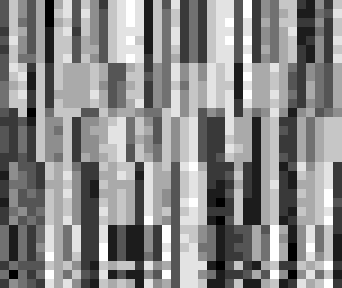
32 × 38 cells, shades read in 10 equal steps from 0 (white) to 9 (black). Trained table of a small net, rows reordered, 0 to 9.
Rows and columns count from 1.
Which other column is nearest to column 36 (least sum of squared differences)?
30
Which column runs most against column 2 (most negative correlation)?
19
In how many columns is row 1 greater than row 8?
19
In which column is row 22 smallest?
37
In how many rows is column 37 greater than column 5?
13
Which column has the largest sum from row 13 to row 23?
29
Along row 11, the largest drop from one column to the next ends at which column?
28
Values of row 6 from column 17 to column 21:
8 2 5 2 7
